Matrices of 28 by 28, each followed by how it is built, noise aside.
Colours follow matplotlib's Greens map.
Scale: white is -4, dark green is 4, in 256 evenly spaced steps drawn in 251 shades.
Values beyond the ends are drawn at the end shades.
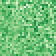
upper triangular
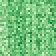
blocks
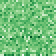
uneven rows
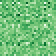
low rank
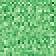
low rank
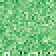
uneven rows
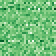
uneven rows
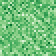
Toeplitz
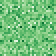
uneven rows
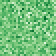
upper triangular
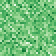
Toeplitz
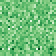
low rank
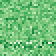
uneven rows
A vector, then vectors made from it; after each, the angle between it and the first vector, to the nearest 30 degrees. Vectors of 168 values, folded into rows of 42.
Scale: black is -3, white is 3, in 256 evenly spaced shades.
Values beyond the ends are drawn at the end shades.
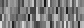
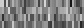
120 degrees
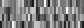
150 degrees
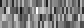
90 degrees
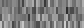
30 degrees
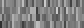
150 degrees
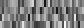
30 degrees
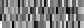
30 degrees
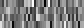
30 degrees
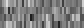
90 degrees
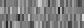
120 degrees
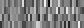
150 degrees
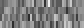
30 degrees
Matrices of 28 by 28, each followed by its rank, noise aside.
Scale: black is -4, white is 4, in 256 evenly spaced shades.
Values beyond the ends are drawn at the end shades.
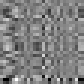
two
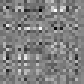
three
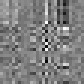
two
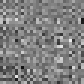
four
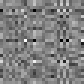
three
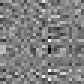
four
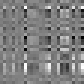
one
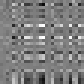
one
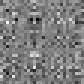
four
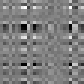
one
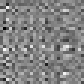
three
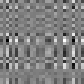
one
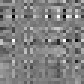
two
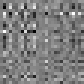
two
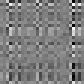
one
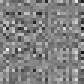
three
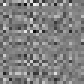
two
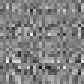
three
